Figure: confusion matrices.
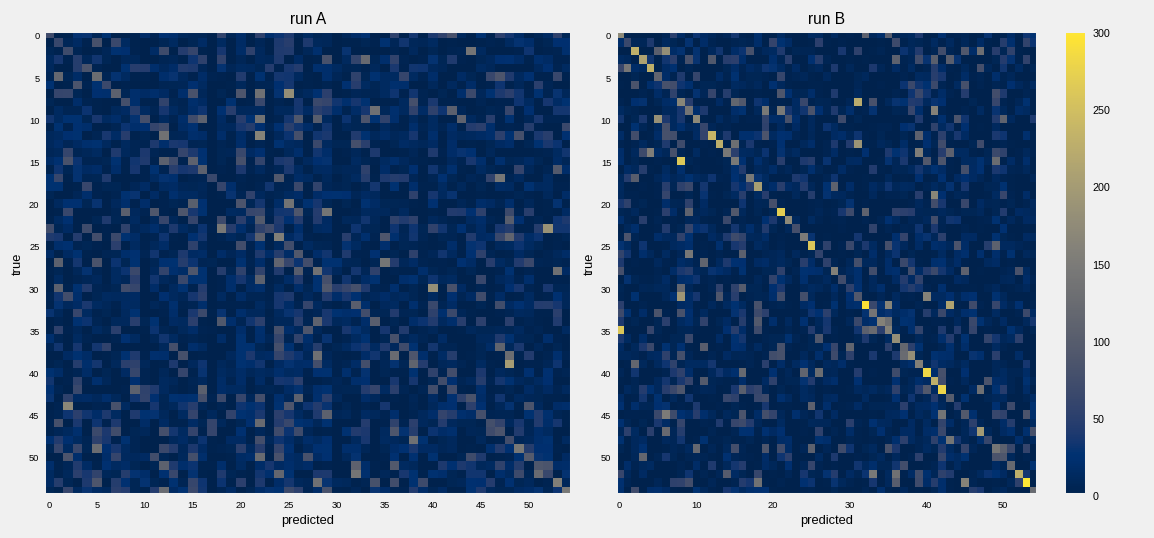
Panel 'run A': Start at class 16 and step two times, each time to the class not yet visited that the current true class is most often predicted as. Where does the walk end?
28
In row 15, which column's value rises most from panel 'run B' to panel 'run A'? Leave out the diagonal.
12
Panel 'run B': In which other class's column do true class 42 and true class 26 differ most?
9
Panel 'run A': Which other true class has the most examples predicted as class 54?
11
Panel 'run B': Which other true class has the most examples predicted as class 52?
28
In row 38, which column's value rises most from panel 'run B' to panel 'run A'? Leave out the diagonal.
48
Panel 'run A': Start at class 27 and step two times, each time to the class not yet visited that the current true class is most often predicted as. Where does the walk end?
24
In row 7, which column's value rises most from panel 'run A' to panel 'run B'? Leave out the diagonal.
21
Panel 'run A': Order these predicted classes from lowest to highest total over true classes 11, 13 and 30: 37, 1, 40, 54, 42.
37, 54, 42, 1, 40
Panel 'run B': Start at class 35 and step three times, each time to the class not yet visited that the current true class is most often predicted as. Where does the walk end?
43
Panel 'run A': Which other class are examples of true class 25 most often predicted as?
20
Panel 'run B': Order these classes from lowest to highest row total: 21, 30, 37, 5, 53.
5, 30, 37, 21, 53
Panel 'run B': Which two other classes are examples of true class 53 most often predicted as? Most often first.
45, 18
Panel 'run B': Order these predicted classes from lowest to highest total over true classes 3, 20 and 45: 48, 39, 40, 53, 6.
48, 40, 39, 53, 6
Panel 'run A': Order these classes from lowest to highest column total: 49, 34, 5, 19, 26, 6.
19, 6, 34, 49, 5, 26
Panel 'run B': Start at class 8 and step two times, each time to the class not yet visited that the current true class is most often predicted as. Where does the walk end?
40
